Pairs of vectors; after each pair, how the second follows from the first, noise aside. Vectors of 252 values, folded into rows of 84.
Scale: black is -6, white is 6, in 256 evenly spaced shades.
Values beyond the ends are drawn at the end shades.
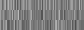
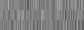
reversed, negated, shrunk.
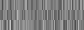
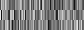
wrapped around, negated, scaled up.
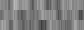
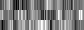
negated, scaled up.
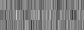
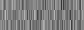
shuffled.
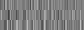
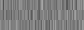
reversed, negated, shrunk.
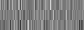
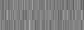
wrapped around, shrunk.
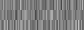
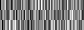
wrapped around, scaled up.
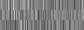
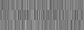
wrapped around, shrunk.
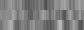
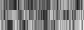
wrapped around, negated, scaled up.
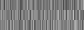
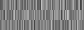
shuffled.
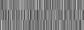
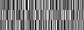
wrapped around, scaled up.
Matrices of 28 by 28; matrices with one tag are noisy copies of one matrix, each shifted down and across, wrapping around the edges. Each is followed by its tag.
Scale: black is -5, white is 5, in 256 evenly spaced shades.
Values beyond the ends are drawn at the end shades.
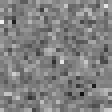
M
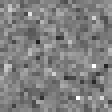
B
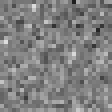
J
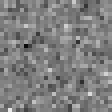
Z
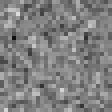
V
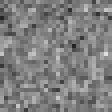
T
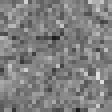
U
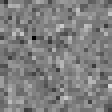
B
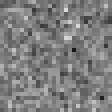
V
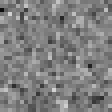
V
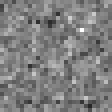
T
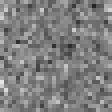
U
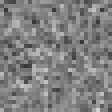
M
